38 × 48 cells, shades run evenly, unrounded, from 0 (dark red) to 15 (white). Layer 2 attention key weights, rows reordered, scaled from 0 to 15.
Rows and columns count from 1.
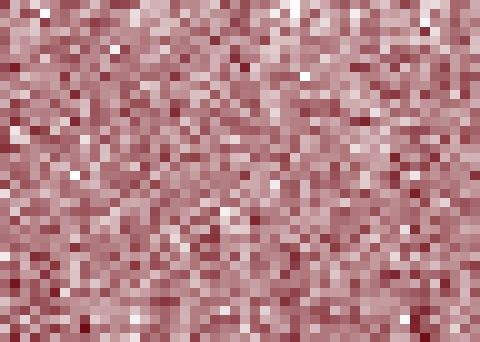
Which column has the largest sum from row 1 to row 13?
28
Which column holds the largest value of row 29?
1
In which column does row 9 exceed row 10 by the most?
31
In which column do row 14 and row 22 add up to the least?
37
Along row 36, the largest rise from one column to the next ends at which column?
10
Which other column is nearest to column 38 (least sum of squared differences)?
46
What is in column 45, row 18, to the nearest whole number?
10
